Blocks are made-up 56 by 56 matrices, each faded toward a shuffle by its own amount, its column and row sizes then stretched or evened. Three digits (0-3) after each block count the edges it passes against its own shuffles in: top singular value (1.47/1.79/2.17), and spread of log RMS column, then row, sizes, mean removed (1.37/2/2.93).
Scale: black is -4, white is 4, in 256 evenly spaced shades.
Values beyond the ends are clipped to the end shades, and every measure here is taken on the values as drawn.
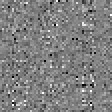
1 2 1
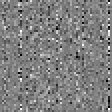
2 3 0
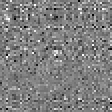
3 1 2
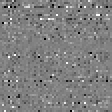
1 1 2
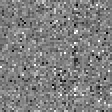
1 1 0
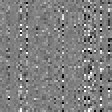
3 3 1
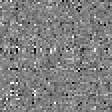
2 1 2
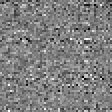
2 1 2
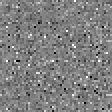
0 1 1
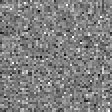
1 0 0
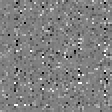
0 2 1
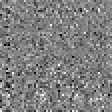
2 1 2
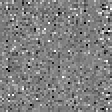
0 1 1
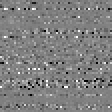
0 0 3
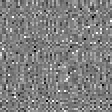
3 0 0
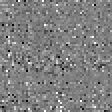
0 1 2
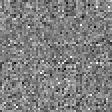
2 0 1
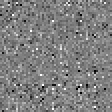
0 1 1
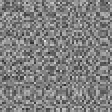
3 0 2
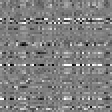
3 0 3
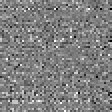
2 0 2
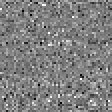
2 0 1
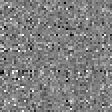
2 1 2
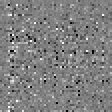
1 2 2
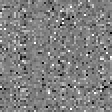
2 1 0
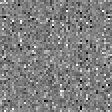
1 2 0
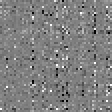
1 2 2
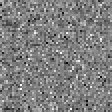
1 0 0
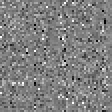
1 2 0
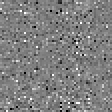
1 1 1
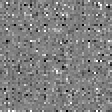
0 2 2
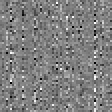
1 3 0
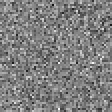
0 0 0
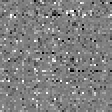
1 1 2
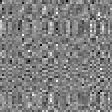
3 2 1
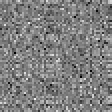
3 1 0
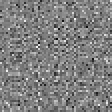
3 1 0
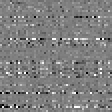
3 0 3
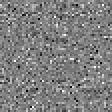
2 0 1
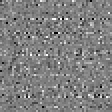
2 0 2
